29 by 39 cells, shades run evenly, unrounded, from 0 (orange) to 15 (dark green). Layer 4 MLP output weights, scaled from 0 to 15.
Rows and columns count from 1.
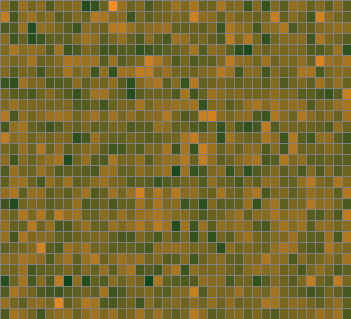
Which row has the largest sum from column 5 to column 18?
5
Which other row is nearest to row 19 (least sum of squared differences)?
8
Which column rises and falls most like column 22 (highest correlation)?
20
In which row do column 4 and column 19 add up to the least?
21
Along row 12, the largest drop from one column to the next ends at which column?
30
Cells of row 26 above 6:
34
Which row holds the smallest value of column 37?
23
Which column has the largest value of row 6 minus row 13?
22
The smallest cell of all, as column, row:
13, 1
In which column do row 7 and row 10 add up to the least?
16
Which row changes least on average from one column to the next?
10
